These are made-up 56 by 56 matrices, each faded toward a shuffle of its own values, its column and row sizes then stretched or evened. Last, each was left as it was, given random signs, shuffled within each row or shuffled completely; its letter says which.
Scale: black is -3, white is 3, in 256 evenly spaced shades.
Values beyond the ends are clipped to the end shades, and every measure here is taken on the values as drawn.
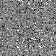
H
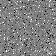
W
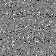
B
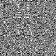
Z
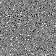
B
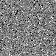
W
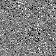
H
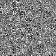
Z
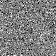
B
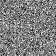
W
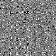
Z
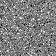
W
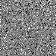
H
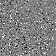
H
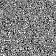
B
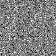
H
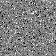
W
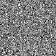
H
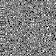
Z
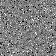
W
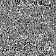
Z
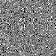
Z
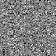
Z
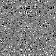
Z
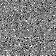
B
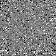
H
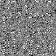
Z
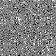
Z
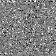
H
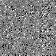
H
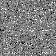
B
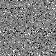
B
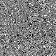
H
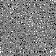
Z
